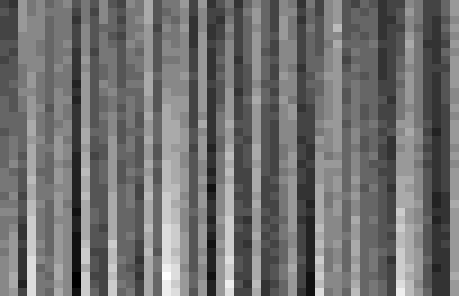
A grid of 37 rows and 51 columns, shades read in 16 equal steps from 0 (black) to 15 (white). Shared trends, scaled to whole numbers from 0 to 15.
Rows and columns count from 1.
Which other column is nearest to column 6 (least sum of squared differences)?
42
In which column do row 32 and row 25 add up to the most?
19
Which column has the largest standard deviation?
45
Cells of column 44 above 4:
4
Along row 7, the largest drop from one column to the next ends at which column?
24
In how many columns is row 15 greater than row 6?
21
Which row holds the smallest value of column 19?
2
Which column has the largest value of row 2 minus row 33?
3
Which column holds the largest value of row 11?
17
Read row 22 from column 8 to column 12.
8 2 11 5 6
